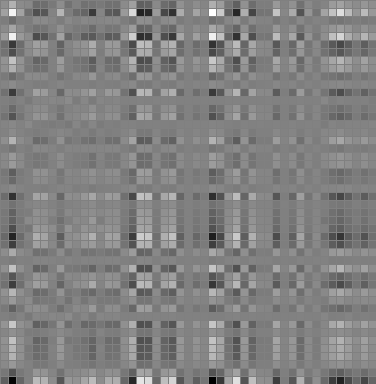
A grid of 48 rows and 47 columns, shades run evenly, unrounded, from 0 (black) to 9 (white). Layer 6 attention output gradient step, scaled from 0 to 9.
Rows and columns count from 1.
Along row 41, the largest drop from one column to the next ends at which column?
18
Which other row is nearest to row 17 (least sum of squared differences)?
11
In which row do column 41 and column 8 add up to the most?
2
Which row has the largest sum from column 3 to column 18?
48
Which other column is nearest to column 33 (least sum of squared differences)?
40
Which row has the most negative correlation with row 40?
16
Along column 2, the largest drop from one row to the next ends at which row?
6
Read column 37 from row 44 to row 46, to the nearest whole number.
5 5 5
